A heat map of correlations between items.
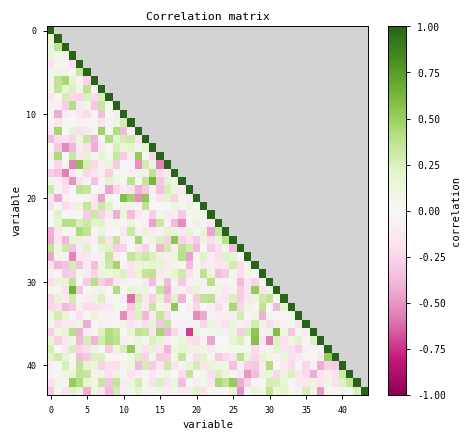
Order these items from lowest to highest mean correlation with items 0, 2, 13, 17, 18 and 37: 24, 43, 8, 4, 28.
43, 4, 24, 28, 8
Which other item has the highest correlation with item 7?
12
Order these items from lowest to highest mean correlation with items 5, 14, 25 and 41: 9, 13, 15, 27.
27, 15, 13, 9
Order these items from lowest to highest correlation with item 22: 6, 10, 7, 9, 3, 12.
9, 7, 12, 3, 10, 6
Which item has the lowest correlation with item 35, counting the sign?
5
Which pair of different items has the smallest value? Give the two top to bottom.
19, 36
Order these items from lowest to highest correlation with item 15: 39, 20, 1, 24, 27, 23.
39, 20, 24, 27, 23, 1
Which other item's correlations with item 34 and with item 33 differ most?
29
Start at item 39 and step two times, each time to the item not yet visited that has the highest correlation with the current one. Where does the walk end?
11
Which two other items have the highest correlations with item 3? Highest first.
31, 42
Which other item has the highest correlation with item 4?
16
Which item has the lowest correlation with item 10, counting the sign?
34
